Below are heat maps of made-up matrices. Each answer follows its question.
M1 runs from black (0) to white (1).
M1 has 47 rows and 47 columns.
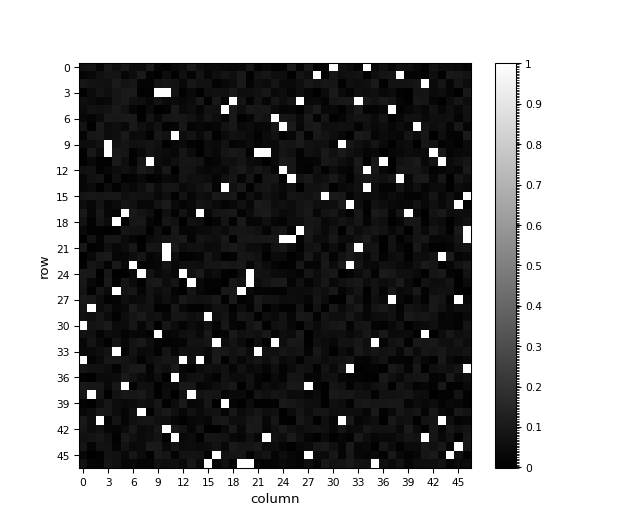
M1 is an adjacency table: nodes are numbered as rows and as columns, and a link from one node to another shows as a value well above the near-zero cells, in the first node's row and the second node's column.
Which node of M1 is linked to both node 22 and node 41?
node 43
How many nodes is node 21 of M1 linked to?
2
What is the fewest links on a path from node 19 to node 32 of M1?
3
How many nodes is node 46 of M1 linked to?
4
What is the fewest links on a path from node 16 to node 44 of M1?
2
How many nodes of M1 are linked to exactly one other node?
12
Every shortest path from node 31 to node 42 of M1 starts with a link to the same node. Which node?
node 9
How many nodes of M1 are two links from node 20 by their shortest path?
6
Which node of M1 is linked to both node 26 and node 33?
node 4
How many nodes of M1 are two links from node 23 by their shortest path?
2
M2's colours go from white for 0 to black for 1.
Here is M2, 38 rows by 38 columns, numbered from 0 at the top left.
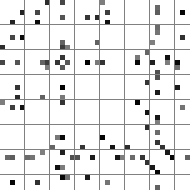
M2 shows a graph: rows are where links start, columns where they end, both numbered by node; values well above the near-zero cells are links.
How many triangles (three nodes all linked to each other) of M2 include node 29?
0
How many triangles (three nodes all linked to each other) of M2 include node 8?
2
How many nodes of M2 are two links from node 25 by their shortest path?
4
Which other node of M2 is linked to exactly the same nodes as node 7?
node 21
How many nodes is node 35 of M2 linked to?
3
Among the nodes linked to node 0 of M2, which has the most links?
node 12
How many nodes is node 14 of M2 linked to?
1
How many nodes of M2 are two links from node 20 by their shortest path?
10
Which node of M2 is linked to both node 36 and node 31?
node 2
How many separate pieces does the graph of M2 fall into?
3
